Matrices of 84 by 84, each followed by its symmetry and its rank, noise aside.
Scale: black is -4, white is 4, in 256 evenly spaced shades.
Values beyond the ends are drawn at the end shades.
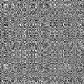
no symmetry, rank five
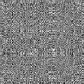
no symmetry, rank five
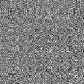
symmetric, rank seven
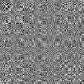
symmetric, rank six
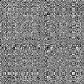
symmetric, rank six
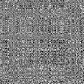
no symmetry, rank five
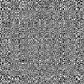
no symmetry, rank five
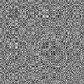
symmetric, rank five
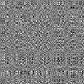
no symmetry, rank five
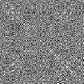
symmetric, rank seven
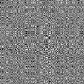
no symmetry, rank six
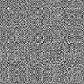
symmetric, rank five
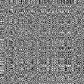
antisymmetric, rank six
